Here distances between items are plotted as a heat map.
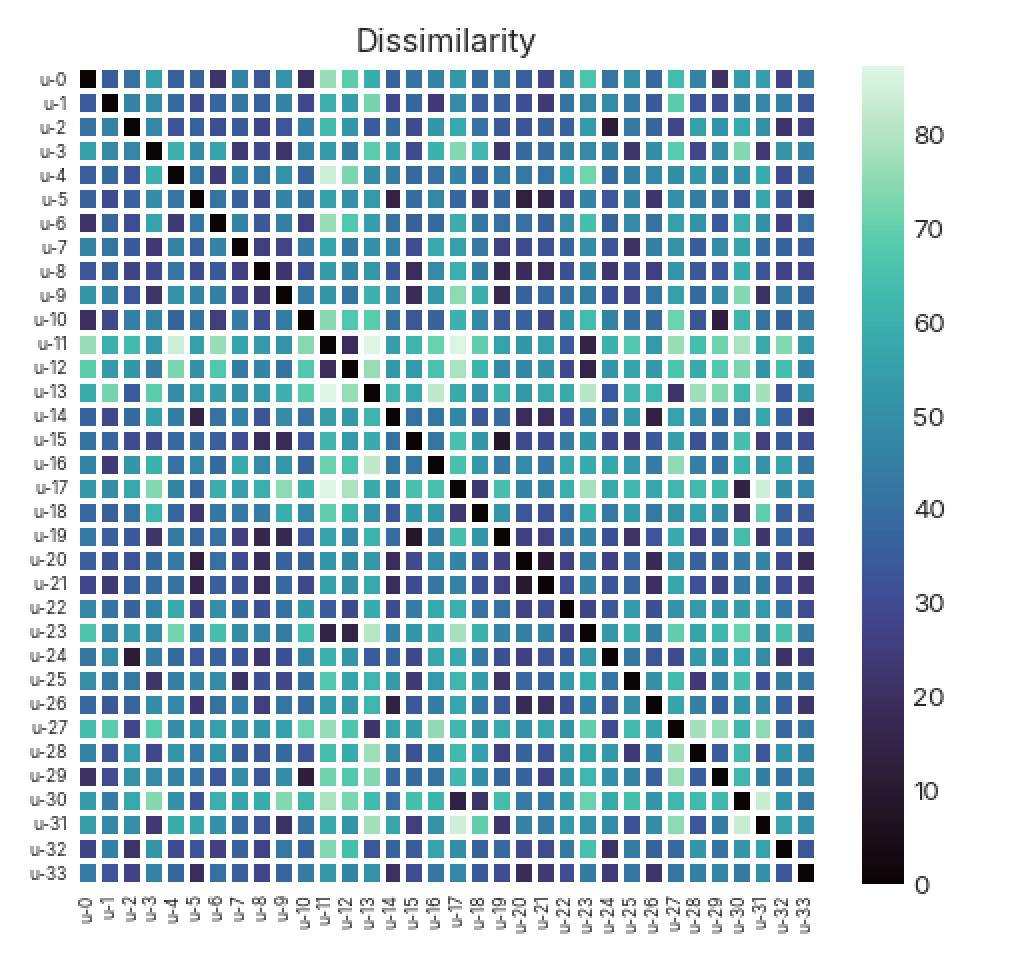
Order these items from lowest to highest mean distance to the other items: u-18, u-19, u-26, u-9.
u-19, u-26, u-9, u-18
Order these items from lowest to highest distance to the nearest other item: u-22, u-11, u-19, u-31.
u-19, u-11, u-31, u-22
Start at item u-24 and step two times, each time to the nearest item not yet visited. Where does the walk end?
u-32
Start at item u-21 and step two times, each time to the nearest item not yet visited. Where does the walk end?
u-5
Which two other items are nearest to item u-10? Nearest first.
u-29, u-0
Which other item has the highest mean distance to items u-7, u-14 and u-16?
u-13
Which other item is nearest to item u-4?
u-6
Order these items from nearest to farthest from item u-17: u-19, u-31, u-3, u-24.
u-24, u-19, u-3, u-31
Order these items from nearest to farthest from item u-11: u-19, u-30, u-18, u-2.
u-19, u-2, u-18, u-30
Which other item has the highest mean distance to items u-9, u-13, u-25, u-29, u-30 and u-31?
u-11
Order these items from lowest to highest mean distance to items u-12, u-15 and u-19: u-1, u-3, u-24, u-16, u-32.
u-3, u-24, u-1, u-32, u-16
